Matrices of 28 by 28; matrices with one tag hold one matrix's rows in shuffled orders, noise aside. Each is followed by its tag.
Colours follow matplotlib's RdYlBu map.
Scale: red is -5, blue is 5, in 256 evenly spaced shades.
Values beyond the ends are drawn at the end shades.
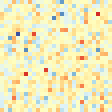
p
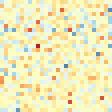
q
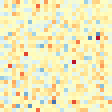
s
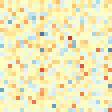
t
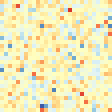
t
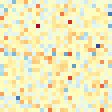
q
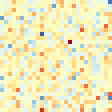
t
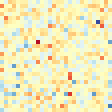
q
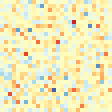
s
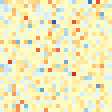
s
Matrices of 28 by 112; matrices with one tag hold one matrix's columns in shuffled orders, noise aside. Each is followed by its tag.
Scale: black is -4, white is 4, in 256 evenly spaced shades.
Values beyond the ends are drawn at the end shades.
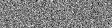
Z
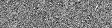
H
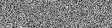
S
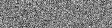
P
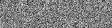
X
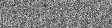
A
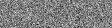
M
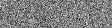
M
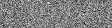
H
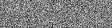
X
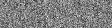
A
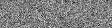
H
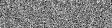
X
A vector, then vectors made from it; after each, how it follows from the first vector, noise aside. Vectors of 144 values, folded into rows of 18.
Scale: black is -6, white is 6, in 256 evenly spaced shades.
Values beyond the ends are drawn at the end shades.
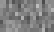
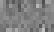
partly zeroed.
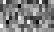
wrapped around, scaled up.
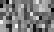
reversed, scaled up.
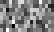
wrapped around, scaled up.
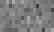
negated, partly zeroed.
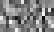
wrapped around, scaled up.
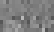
partly zeroed.
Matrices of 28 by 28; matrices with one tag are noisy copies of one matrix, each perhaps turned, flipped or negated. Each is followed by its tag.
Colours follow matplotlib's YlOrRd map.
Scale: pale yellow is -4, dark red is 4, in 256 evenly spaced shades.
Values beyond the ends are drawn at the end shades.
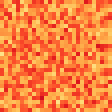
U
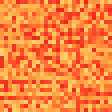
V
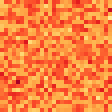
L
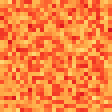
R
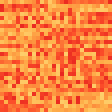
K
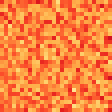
R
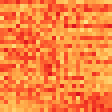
K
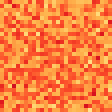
U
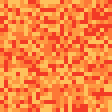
L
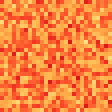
U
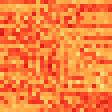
K
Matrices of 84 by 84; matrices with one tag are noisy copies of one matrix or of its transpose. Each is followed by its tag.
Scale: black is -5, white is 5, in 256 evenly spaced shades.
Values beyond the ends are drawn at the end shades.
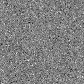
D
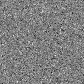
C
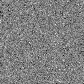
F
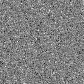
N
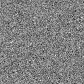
C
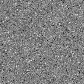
N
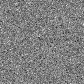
N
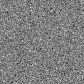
D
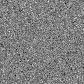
D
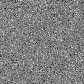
F
